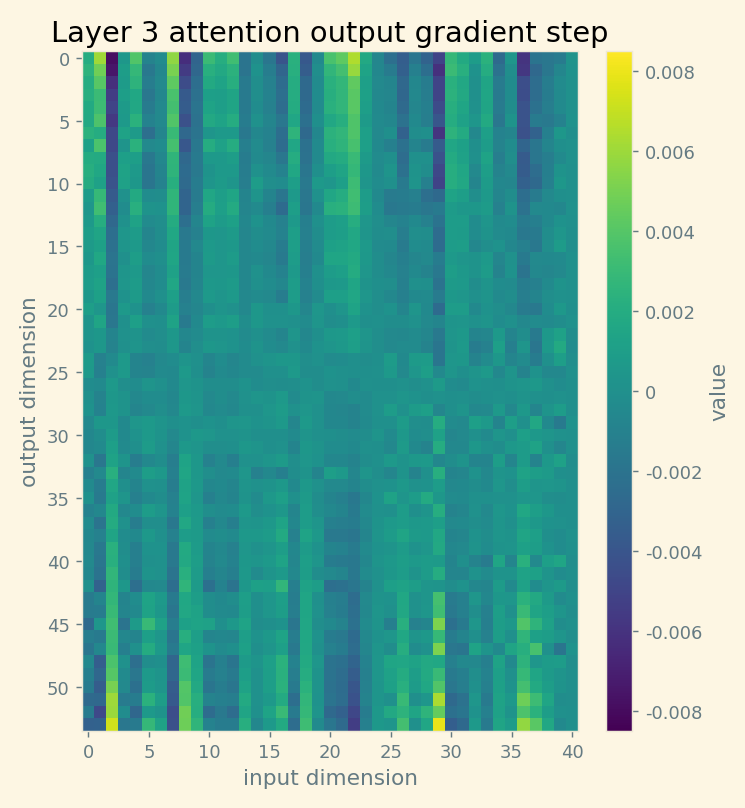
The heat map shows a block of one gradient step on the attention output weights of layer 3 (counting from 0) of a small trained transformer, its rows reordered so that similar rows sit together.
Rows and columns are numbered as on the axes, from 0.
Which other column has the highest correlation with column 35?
32
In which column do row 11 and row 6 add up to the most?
22
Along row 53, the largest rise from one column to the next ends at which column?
2
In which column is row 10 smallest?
29
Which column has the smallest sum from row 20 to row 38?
1
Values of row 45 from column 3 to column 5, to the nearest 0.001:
-0.002 0.001 0.003
